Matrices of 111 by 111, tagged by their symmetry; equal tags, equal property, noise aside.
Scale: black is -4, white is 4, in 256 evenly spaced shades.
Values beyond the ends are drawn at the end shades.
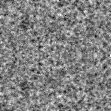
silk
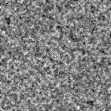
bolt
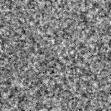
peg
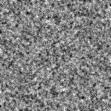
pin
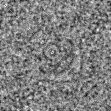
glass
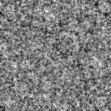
bolt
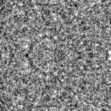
silk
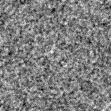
glass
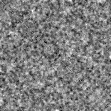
glass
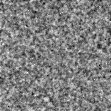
peg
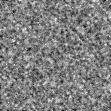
bolt
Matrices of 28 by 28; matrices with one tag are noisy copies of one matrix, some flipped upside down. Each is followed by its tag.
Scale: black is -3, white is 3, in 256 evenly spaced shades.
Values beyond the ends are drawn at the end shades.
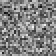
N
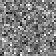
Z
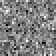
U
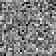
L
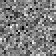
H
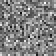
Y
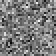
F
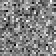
F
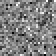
Y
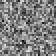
Z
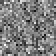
Z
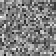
L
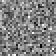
N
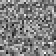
Y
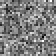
U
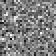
L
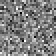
Y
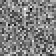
H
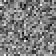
Y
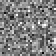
N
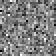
Z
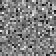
H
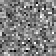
F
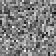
U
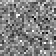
Y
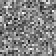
L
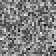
L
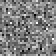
L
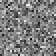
Z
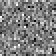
L
